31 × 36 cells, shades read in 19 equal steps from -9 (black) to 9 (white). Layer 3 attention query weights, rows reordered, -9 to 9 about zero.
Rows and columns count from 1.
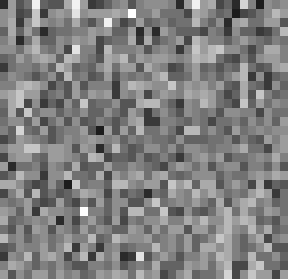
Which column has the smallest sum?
23
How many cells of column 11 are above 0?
13
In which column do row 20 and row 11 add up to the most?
3
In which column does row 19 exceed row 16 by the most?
1
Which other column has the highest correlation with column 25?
5
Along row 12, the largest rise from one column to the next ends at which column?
31
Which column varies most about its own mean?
10
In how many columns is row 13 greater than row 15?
12
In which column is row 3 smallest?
29
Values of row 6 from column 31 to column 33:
-1 -4 -1
